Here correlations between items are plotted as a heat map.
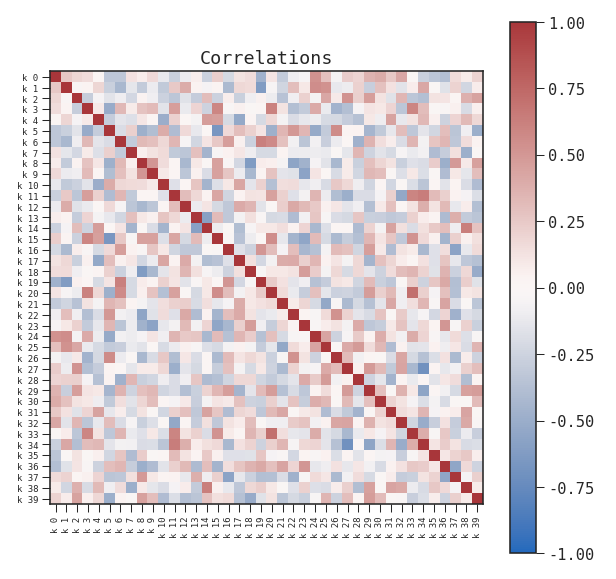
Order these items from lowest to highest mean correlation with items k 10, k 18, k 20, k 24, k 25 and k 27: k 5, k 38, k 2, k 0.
k 5, k 38, k 2, k 0
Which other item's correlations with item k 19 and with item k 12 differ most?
k 1
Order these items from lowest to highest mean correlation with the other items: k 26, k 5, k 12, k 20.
k 5, k 26, k 12, k 20
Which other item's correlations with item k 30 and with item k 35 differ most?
k 0
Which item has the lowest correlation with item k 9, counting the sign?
k 23
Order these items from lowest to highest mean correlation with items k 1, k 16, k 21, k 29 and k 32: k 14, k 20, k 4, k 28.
k 28, k 4, k 14, k 20
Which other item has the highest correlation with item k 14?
k 38
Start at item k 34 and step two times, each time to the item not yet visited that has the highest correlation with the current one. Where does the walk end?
k 33
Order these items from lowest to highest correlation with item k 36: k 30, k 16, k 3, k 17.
k 30, k 3, k 16, k 17
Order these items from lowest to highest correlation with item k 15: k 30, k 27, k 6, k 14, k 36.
k 36, k 27, k 14, k 30, k 6
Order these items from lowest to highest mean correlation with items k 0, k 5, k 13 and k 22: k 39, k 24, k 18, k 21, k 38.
k 39, k 38, k 21, k 24, k 18
